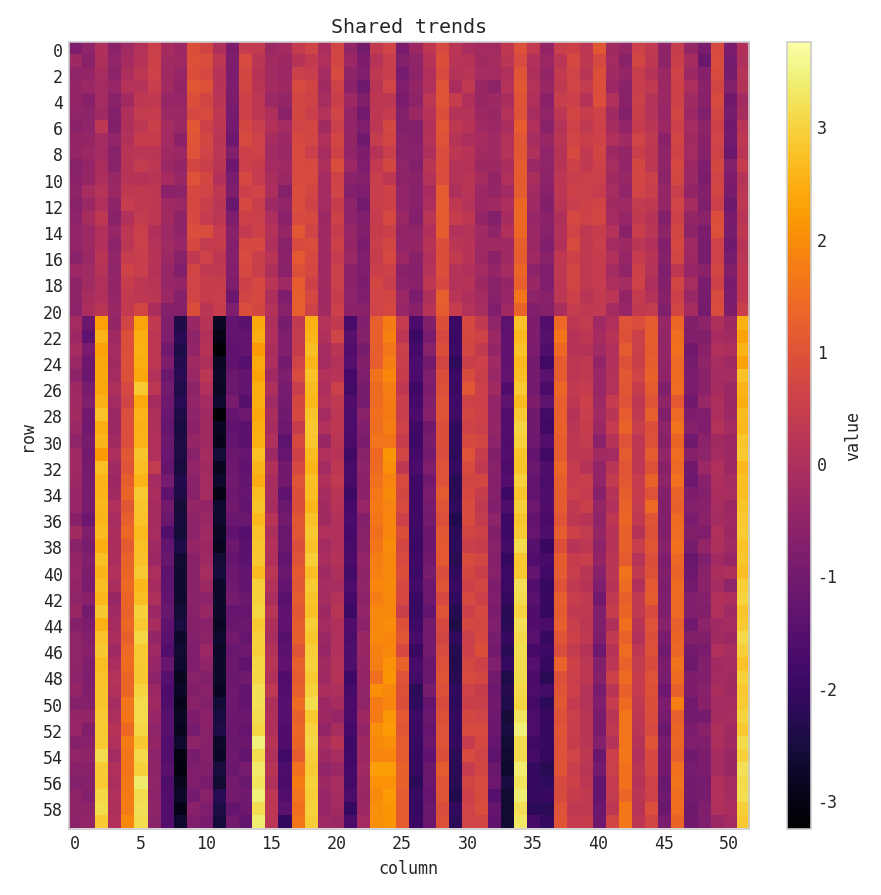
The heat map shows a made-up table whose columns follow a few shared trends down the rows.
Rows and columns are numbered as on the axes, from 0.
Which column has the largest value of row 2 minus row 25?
11
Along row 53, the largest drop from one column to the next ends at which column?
35
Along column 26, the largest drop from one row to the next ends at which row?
21
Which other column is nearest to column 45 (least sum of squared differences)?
32
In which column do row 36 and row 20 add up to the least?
8
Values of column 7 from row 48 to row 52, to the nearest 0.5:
-1.5 -1.5 -1.5 -1.5 -1.5
